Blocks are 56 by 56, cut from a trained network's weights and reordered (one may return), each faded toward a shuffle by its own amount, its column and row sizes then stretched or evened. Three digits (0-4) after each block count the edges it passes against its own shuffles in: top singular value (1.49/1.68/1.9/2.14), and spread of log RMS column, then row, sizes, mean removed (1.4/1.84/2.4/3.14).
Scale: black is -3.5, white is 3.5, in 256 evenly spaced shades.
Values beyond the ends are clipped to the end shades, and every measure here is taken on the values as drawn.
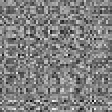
4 0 3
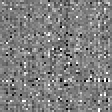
0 2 2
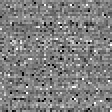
1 0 1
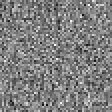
1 0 1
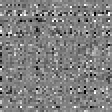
1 3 4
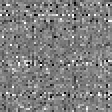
0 1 3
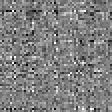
3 2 3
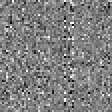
0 3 1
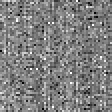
1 0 0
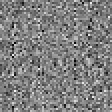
2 2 0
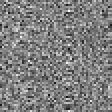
2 1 0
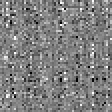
1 2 2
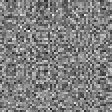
3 0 0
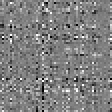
2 4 3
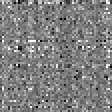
2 1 3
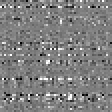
1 1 4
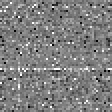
0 0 1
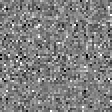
0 1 2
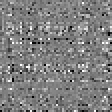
1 2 4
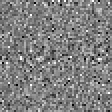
0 1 1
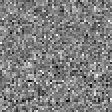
1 0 1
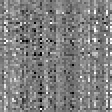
4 3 3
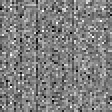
1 1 0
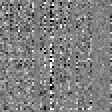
1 4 1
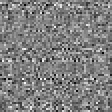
2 0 3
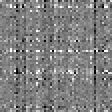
4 3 3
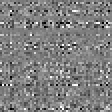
3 2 4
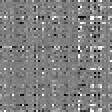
3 3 4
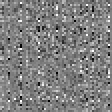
0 4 1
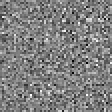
1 1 1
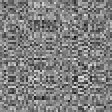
4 2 2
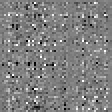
0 3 3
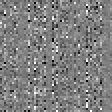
0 4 0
